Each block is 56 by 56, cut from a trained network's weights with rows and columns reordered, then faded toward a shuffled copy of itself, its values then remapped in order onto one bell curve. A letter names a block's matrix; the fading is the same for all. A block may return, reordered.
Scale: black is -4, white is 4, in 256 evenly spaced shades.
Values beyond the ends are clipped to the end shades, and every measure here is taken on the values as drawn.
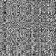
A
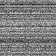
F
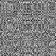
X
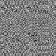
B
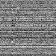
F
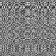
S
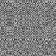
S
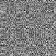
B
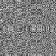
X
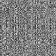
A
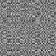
S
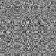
B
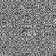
B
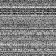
F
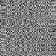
S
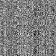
A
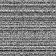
F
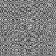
S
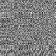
X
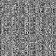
A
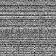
F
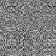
B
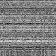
F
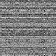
F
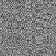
X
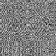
B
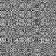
B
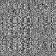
A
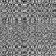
S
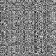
A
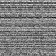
F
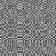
S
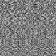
X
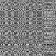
S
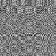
S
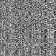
A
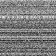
F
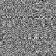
B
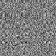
X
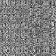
A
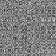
X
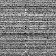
F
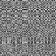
S
